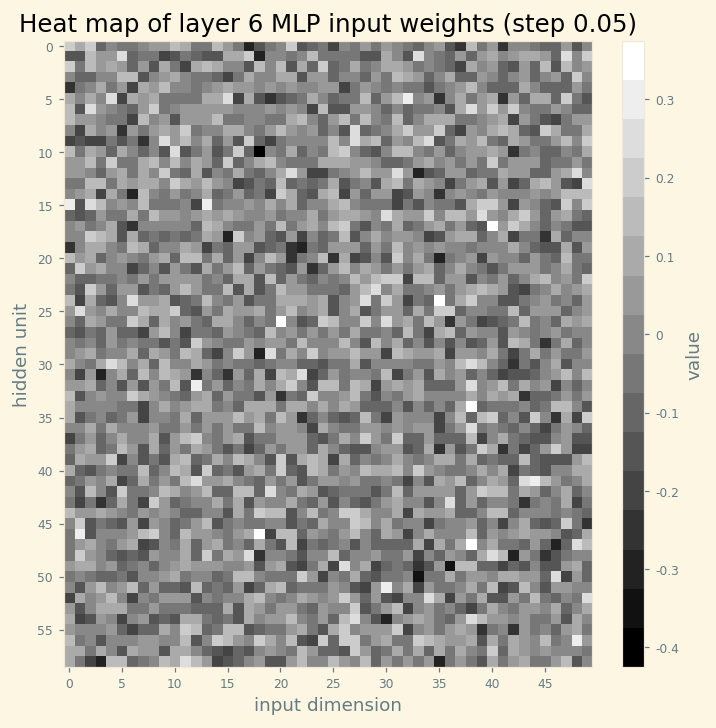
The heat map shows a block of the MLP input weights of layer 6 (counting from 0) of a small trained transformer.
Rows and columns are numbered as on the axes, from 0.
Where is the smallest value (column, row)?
18, 10
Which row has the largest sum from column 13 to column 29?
56
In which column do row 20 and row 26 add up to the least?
39
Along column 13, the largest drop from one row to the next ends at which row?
19
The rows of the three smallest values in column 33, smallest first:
50, 12, 49
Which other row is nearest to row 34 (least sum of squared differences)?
36
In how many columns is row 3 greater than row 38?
27
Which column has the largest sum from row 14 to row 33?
2
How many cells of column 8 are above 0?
26
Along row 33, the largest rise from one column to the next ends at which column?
23
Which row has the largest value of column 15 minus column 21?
5
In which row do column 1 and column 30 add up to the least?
54
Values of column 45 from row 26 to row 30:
0 0 -0.25 -0.05 0
